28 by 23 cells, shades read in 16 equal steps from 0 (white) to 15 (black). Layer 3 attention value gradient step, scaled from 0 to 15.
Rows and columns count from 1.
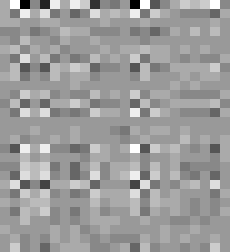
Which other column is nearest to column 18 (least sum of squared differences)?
13
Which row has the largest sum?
4
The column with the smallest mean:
3
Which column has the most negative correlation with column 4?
20
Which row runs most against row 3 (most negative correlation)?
5
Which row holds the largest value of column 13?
15
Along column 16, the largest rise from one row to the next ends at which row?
21
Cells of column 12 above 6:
6
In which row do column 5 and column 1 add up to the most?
1
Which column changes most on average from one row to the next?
14
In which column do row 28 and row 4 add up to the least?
22
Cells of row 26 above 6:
1
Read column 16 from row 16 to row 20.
6 3 6 4 3
